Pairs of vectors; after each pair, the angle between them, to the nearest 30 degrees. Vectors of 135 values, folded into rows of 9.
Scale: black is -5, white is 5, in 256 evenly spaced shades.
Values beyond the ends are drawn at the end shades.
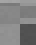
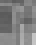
120 degrees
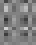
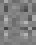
150 degrees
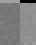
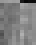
30 degrees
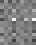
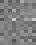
30 degrees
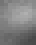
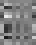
90 degrees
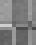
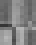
150 degrees
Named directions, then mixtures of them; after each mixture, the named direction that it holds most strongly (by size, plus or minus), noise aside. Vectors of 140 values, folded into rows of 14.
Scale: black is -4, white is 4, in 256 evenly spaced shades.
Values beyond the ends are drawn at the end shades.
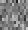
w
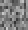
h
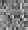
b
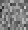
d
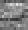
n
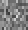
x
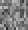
h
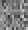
b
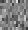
w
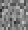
d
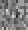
x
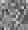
x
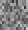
d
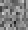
h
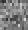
w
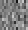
w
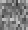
w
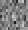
w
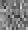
b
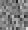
b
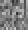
h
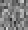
h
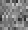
w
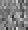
b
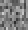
h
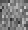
d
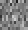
w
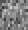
d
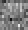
n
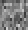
b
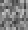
h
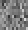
b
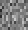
d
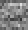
n
